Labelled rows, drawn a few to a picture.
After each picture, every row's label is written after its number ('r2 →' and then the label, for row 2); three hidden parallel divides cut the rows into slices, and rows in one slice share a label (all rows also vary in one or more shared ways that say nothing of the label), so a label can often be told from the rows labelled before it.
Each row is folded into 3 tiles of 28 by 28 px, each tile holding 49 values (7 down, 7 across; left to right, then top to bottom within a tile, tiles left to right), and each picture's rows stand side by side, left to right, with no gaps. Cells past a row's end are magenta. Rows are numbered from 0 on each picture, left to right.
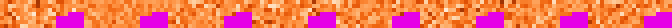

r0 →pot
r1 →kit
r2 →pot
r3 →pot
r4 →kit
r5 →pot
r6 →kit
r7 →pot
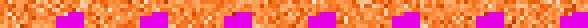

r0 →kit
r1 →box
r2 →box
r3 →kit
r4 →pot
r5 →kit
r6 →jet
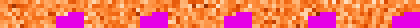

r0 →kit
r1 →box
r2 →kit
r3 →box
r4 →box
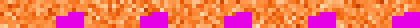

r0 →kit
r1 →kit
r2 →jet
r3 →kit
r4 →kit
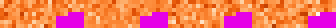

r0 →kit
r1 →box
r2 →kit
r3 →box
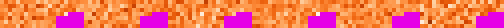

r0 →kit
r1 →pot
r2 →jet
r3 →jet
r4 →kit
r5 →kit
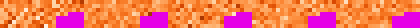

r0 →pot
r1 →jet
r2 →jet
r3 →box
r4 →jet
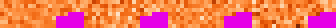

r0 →kit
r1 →jet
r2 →box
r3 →kit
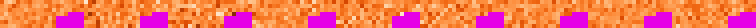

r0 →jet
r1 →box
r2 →pot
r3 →kit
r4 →box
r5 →jet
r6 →jet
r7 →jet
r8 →box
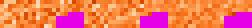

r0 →box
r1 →jet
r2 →jet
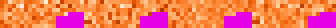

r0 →jet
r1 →pot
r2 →pot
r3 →pot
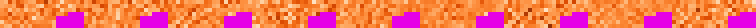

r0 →box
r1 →jet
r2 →box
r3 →box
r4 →box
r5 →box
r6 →kit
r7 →box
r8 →box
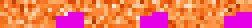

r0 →pot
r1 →kit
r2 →pot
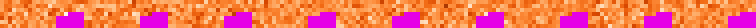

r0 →kit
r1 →pot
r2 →kit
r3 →pot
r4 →kit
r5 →kit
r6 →kit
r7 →jet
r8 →box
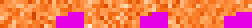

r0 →jet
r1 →box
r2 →kit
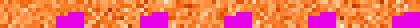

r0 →jet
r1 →kit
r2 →kit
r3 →kit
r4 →kit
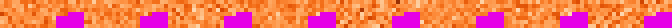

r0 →kit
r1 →jet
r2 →pot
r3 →jet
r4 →box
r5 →box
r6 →jet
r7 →box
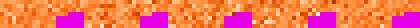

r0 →kit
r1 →kit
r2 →box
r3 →box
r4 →box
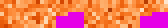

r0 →pot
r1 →box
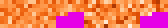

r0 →jet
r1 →pot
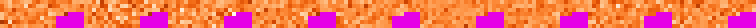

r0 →pot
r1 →jet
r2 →box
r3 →box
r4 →pot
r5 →box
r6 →jet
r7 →kit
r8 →box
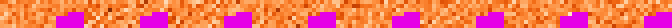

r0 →box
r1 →kit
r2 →jet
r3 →box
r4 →kit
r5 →box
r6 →jet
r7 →kit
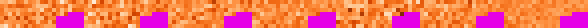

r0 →kit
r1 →box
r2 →jet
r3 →kit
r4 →pot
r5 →pot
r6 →jet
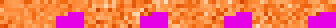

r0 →jet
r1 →jet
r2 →kit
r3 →box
